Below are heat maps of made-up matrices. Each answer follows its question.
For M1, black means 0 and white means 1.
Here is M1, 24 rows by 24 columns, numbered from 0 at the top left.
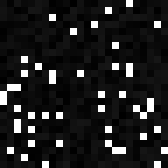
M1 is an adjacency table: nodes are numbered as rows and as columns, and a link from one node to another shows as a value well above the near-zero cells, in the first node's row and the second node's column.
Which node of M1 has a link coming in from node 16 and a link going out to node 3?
node 8
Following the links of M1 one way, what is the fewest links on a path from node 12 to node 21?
3
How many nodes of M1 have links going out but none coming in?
2
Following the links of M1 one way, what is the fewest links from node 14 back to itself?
4
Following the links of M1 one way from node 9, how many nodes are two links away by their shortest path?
7
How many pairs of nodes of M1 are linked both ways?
2
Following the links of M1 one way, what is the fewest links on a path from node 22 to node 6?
6
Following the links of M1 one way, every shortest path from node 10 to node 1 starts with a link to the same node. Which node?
node 18
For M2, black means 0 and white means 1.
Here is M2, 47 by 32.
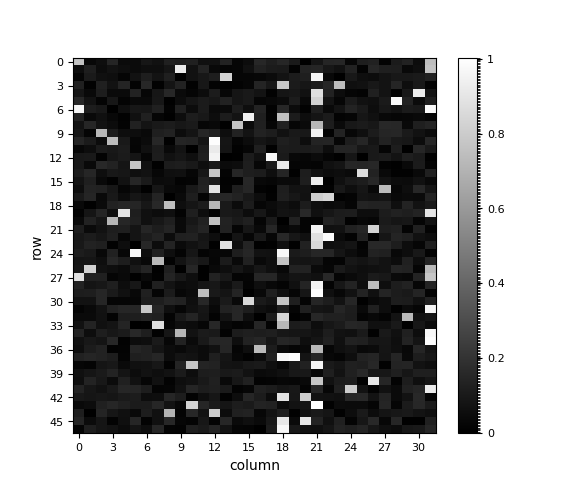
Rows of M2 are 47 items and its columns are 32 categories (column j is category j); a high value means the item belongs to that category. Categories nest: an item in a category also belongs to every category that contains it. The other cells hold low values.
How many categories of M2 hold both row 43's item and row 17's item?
1
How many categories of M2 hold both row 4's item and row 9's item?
1
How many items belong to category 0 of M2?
3
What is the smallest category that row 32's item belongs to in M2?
29
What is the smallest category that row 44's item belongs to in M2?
8
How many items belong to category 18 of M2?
12
